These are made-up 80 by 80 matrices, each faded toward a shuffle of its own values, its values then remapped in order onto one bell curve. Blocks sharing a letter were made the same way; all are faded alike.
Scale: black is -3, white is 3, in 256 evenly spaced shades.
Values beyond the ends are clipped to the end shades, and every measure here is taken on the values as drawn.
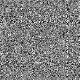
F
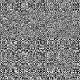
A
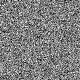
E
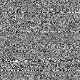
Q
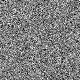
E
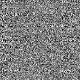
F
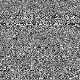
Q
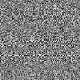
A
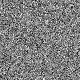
E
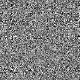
F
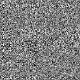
F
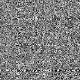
F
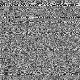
Q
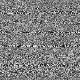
Q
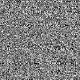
F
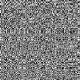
A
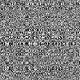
A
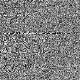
F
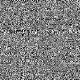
F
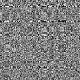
A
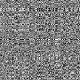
A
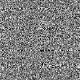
F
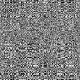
A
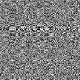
A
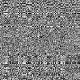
A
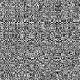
A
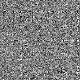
F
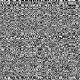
A
